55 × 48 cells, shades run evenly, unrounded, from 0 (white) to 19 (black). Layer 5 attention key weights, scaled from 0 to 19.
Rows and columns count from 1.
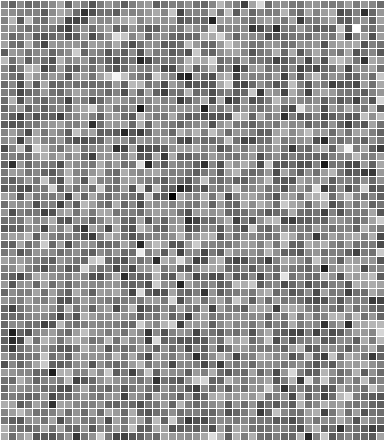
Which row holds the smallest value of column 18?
32
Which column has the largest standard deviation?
18
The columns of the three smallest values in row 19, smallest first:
44, 5, 3
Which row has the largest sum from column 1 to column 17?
15
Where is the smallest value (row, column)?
4, 45
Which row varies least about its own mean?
1
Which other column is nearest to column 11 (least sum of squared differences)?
31
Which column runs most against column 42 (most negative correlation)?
46
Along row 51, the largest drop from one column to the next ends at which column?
8
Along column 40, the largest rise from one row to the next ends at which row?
30
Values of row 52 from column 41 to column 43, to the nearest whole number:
14 10 6
